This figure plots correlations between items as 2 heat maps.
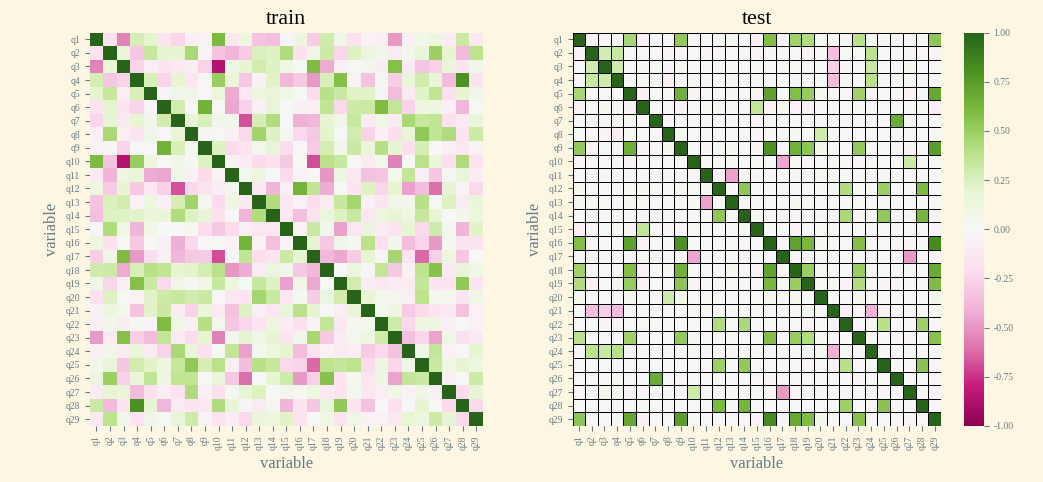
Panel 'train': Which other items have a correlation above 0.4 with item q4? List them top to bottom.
q10, q19, q28
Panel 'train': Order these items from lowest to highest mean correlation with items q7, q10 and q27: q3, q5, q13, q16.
q3, q16, q5, q13
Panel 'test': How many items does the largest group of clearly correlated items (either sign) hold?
8
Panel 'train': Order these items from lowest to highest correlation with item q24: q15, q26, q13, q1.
q1, q13, q15, q26
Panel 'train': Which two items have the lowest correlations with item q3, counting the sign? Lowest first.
q10, q1
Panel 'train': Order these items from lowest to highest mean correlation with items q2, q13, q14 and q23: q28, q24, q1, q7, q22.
q1, q28, q24, q22, q7
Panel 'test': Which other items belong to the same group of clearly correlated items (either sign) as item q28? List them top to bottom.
q12, q14, q22, q25
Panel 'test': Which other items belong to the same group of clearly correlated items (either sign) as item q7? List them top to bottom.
q26
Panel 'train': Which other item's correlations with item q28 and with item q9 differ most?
q6
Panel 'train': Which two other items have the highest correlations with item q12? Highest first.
q16, q17
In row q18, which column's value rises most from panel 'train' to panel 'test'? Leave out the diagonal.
q16
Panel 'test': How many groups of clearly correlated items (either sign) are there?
8
